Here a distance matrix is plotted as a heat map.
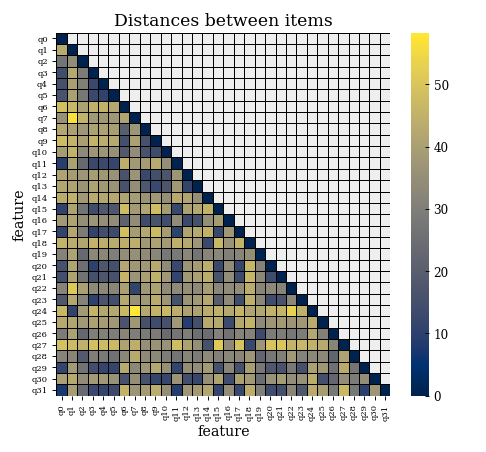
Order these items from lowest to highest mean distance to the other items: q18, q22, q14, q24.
q22, q14, q18, q24
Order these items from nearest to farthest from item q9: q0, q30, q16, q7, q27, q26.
q30, q16, q26, q27, q7, q0
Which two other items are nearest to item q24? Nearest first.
q1, q28
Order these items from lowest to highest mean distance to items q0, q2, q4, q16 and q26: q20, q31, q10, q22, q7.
q31, q20, q10, q22, q7
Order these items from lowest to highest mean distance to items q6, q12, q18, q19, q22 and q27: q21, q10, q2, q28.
q10, q28, q2, q21
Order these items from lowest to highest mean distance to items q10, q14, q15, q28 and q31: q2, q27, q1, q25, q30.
q2, q30, q25, q27, q1
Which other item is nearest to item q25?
q12
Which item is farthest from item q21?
q27
